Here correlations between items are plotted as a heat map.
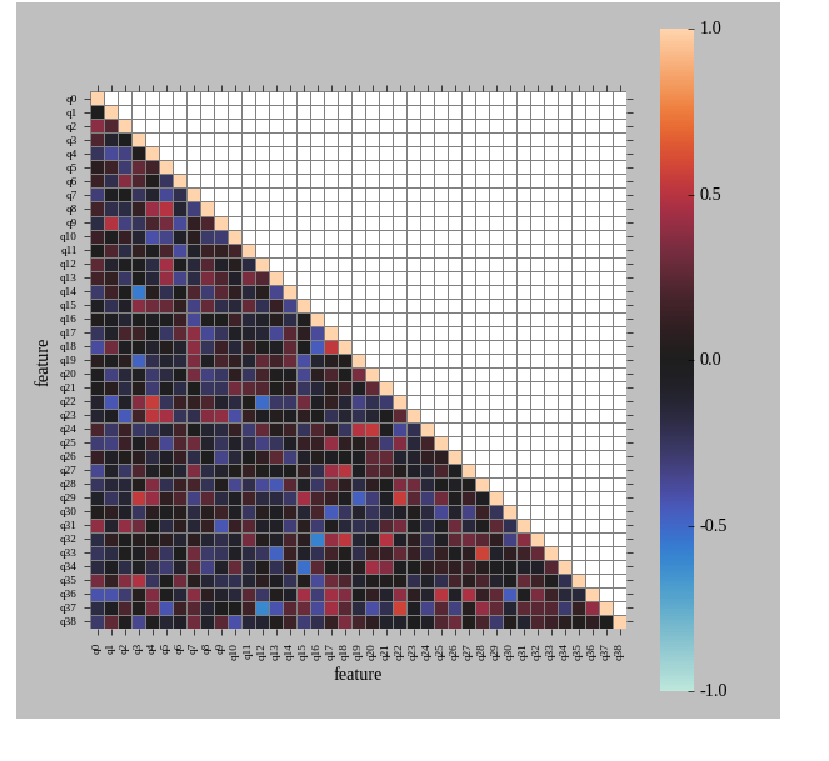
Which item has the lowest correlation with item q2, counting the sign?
q23
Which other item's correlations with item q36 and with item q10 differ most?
q4
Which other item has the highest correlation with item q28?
q33
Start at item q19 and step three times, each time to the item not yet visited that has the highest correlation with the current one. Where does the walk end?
q34
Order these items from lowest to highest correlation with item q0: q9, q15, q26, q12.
q9, q15, q26, q12
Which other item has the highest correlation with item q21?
q32
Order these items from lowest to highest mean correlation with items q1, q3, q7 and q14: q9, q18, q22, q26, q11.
q26, q22, q11, q9, q18
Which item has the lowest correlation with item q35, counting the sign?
q16
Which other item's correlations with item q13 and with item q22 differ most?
q37
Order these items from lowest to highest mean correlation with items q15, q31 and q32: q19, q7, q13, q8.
q19, q7, q13, q8
